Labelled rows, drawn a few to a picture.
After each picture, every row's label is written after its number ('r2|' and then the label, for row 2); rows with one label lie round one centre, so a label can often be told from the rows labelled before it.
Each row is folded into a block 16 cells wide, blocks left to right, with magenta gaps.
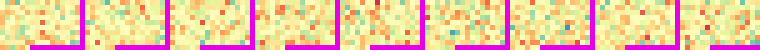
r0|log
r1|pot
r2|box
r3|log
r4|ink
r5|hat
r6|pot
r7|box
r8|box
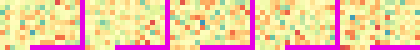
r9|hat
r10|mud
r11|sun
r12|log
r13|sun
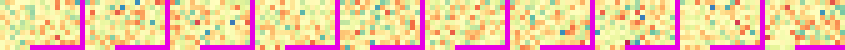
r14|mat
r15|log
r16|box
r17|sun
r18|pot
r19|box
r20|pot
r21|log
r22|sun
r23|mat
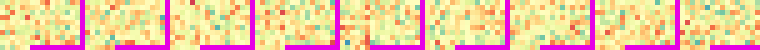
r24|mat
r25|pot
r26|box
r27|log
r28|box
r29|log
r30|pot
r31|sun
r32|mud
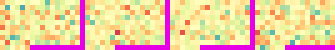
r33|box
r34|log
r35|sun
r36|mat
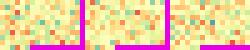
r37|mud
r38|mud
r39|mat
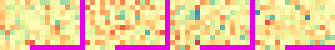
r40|log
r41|mud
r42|pot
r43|mud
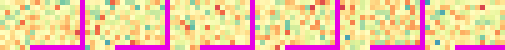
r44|sun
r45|mat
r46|mud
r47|pot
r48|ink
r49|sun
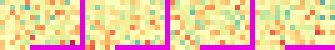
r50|mud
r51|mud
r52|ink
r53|pot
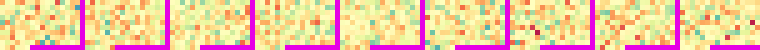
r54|sun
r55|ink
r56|mud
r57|mat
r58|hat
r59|mat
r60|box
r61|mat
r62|log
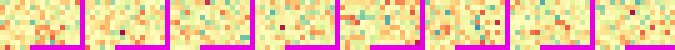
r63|sun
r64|hat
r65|mud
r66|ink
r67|ink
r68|pot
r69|mud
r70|box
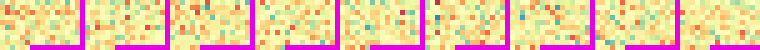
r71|log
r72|hat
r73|log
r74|mud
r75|sun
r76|sun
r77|sun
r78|ink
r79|sun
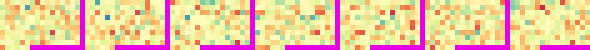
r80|mud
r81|mud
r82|box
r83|sun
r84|mud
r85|hat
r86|box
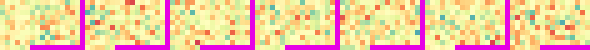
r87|hat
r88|ink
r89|pot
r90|sun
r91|mat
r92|ink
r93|ink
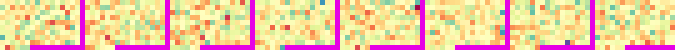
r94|hat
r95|box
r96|mat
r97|mud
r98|log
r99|mat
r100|box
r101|ink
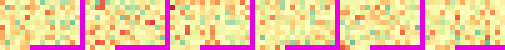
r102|box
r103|hat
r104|ink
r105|sun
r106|sun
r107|pot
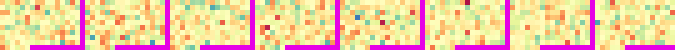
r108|sun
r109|mud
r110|hat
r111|hat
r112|ink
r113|hat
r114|sun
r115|pot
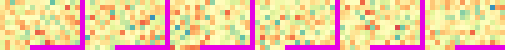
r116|log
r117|pot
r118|log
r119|mat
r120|log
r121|pot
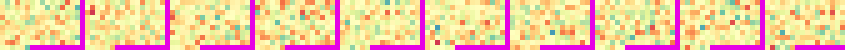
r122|mat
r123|log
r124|mat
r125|ink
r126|box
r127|pot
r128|sun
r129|ink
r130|hat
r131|log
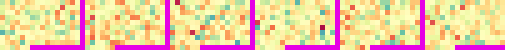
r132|mat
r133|pot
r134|mud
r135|mud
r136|box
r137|mud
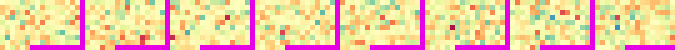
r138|log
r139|pot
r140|mat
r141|mud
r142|hat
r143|box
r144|mud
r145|ink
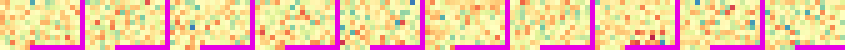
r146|log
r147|ink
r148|mud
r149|pot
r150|pot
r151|ink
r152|sun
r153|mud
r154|box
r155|mud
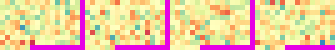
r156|mud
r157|pot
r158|mud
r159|mud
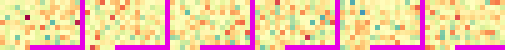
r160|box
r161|sun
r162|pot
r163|box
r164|pot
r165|sun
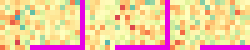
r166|mud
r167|sun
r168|log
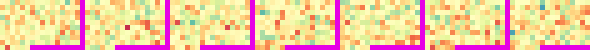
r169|hat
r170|mat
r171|log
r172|box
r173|mat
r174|sun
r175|log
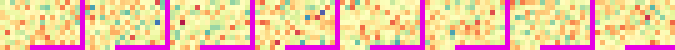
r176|hat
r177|ink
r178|box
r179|mud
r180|box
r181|hat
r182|sun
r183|pot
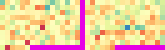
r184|sun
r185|pot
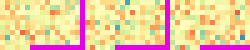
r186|mud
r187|box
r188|pot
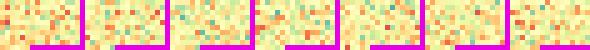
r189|log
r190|box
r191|sun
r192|box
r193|hat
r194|mud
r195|log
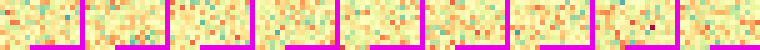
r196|hat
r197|mud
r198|hat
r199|ink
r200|log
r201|sun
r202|box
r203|log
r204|mat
